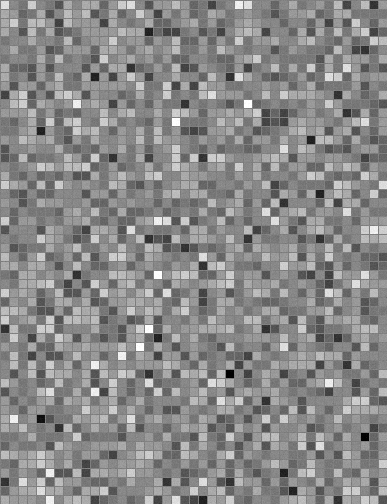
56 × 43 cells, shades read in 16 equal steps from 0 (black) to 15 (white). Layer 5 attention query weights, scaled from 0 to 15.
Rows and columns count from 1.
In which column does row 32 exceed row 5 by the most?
40
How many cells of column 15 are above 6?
46
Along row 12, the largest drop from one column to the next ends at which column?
29
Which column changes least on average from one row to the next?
3
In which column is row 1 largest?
27
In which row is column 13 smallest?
18
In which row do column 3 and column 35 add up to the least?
4
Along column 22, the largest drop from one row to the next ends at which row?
56
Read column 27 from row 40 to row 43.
6 4 8 8
